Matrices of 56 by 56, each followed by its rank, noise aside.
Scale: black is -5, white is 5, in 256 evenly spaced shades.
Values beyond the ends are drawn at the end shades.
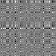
one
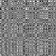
three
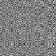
three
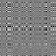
one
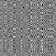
two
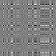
one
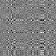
two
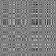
two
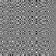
three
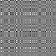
one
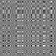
one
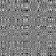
three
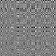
two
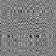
three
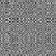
three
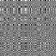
two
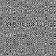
four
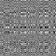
two
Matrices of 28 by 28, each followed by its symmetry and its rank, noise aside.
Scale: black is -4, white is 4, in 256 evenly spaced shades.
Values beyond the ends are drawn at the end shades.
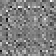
antisymmetric, rank four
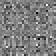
no symmetry, rank six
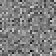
no symmetry, rank six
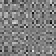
no symmetry, rank three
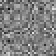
symmetric, rank four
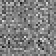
antisymmetric, rank six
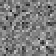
symmetric, rank six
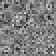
symmetric, rank six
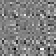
no symmetry, rank three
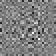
symmetric, rank three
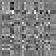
no symmetry, rank three
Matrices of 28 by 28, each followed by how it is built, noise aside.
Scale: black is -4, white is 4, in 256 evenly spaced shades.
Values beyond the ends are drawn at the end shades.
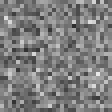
blocks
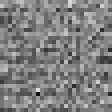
blocks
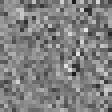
upper triangular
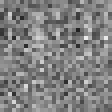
blocks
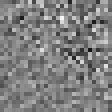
upper triangular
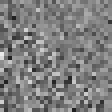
lower triangular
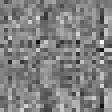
low rank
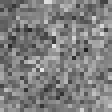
smooth
